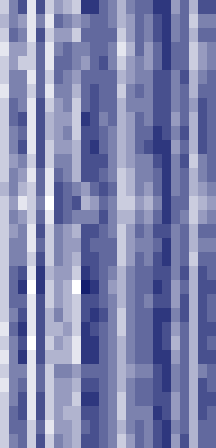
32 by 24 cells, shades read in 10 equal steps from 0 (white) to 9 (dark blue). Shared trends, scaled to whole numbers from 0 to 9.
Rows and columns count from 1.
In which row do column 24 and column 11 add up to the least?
15
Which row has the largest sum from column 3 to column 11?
20
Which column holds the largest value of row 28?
19
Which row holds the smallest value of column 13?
21
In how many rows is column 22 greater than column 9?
13
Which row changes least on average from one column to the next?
27
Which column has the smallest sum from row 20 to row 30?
4
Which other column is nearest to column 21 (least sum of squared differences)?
12
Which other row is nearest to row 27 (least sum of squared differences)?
6
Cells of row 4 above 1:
21
